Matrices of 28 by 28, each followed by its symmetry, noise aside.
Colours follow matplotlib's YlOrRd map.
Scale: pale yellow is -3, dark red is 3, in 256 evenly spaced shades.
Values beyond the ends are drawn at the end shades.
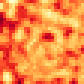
no symmetry.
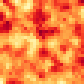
antisymmetric.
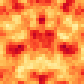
mirrored left to right.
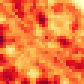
symmetric across the other diagonal.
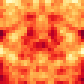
mirrored left to right.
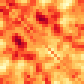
symmetric.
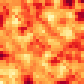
symmetric across the other diagonal.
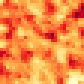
no symmetry.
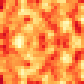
mirrored top to bottom.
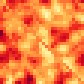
no symmetry.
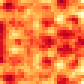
mirrored top to bottom.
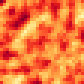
symmetric.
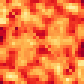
same after a half turn.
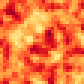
symmetric.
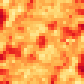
same after a half turn.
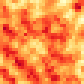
symmetric across the other diagonal.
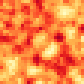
symmetric.
